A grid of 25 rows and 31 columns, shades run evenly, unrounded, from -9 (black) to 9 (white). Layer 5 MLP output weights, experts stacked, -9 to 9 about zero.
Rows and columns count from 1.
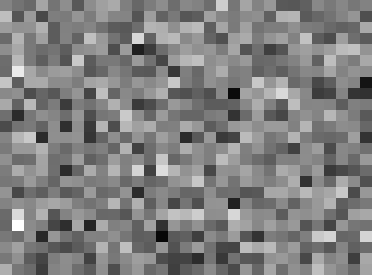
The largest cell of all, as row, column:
21, 2
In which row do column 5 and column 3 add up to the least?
9
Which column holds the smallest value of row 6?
14
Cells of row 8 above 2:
8
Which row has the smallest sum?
24
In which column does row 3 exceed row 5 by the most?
13
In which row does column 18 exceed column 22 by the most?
22
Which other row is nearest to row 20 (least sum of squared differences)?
3
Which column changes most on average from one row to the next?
12
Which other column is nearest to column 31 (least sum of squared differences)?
27
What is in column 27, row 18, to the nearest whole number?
2
